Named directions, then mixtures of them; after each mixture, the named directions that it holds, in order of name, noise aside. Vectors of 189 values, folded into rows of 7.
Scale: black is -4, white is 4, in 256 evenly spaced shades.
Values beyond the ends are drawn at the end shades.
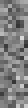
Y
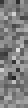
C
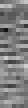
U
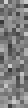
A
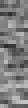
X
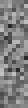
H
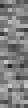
U, X, Y.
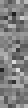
C, H, Y.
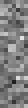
A, X, Y.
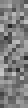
H.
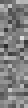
U, Y.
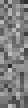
A, Y.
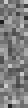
A.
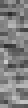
X.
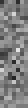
C.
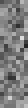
C, Y.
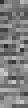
C, U, X.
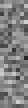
H, U, X.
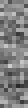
A, X.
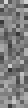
A.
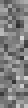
Y.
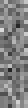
A, H, Y.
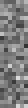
X, Y.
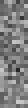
C, H, X.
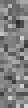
Y.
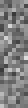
H.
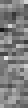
H, U.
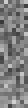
A.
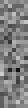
A, H.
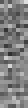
A, U, Y.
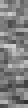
X.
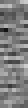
U.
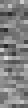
U, X.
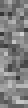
H, X.
